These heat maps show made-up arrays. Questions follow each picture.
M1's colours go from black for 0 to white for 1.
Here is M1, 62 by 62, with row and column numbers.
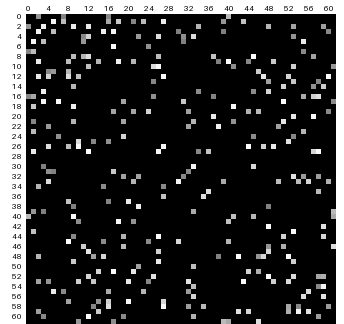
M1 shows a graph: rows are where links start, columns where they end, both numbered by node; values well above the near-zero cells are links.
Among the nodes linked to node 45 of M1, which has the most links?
node 8
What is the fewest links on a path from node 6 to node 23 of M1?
5
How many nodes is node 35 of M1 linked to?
2
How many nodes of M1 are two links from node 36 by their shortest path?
6
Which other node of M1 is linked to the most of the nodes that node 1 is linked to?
node 55
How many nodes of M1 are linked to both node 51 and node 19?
4
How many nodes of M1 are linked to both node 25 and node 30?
0
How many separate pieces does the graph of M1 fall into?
3
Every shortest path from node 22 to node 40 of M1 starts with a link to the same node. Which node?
node 38
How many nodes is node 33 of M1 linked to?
8
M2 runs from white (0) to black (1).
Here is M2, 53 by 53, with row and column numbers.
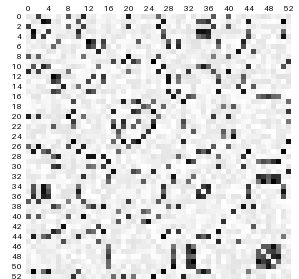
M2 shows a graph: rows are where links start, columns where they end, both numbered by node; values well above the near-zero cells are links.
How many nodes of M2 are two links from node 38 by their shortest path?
4
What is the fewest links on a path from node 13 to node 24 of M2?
7
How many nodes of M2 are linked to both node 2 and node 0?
6
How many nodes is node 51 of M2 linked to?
9
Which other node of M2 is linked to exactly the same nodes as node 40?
node 37
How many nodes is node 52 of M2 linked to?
6
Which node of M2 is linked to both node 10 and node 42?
node 14
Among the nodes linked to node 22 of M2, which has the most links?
node 5
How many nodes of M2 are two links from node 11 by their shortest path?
8
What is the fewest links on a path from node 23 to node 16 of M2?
2
